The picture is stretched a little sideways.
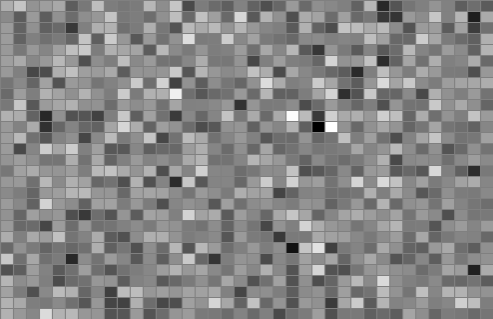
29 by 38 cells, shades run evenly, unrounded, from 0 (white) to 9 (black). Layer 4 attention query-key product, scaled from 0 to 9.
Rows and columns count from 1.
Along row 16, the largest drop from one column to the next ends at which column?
34
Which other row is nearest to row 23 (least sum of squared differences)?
25
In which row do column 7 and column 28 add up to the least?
17
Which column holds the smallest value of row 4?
15
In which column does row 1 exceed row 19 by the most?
30
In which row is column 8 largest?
11
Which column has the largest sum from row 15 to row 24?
18
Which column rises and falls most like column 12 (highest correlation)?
29
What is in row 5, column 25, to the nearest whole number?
7
